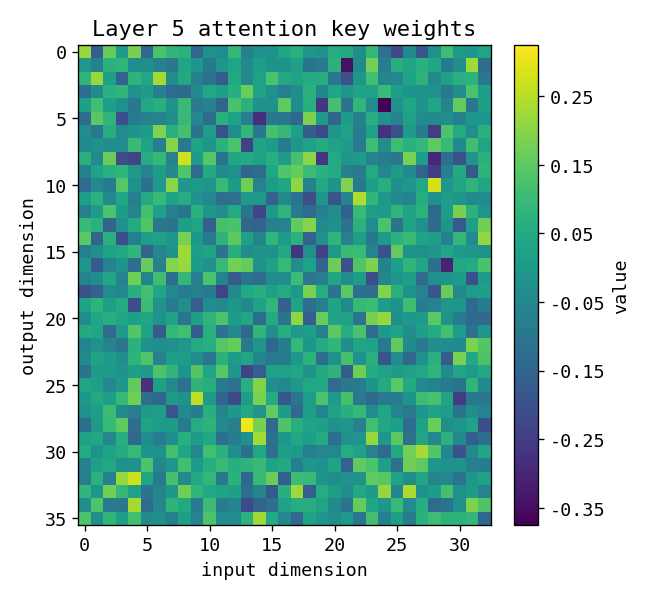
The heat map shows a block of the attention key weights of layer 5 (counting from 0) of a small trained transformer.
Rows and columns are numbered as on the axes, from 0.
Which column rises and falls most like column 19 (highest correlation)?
24
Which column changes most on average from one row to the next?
13
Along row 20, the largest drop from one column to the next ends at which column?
18
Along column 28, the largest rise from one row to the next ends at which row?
10
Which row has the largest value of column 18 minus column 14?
5
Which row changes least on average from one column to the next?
3
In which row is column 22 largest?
11
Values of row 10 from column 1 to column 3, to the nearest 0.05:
-0.05 -0.1 0.15
